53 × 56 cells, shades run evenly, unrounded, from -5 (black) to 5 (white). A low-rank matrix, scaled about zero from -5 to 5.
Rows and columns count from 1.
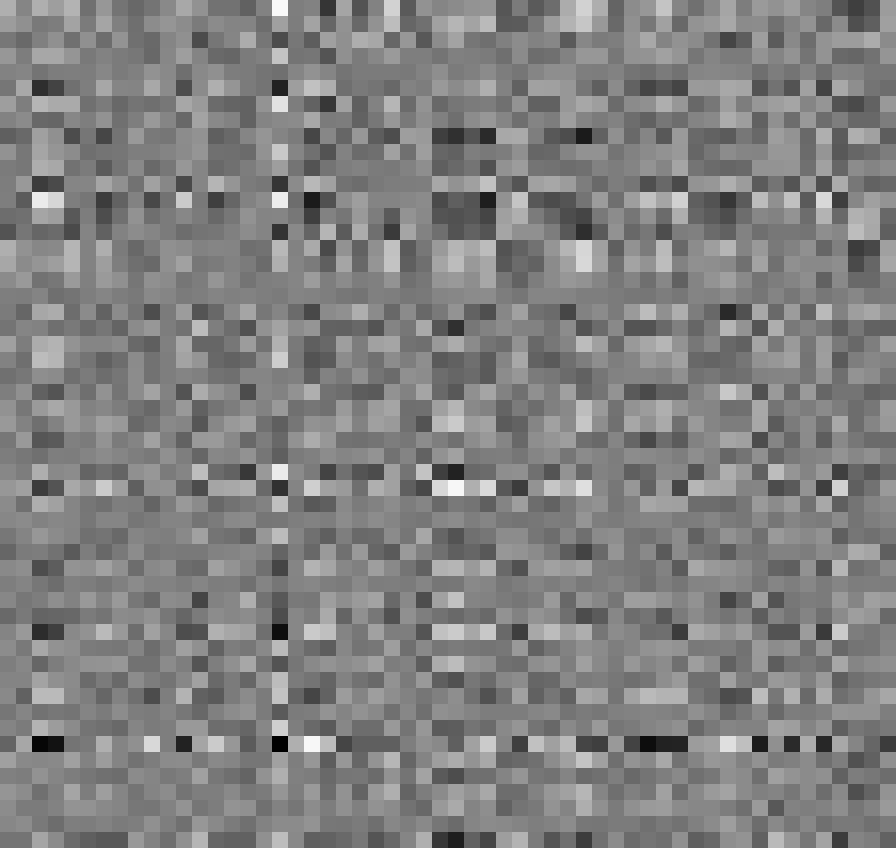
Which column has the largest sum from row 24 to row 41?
29
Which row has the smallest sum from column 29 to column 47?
9
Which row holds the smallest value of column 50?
47
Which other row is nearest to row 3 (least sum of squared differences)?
38
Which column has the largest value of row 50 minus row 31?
18
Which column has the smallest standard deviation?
11
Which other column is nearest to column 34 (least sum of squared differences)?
14
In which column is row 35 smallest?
37
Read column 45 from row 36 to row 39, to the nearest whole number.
1 0 0 0
